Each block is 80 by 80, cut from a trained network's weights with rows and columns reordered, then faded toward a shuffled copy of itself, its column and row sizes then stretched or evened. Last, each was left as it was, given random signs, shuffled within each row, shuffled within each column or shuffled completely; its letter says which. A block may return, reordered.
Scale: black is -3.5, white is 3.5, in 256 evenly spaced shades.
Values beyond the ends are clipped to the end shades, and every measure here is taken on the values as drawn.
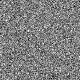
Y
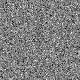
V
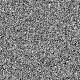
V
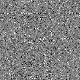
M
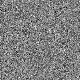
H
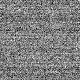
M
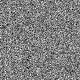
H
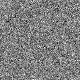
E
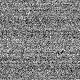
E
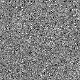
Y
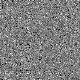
Y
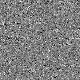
E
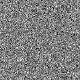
M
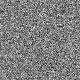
V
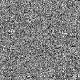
M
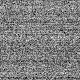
E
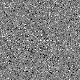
Y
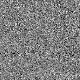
Y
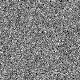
E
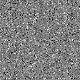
M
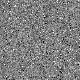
H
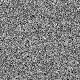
V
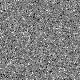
V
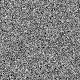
V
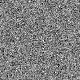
H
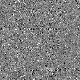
M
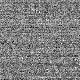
M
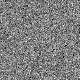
H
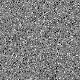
Y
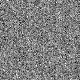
H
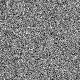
V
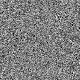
H
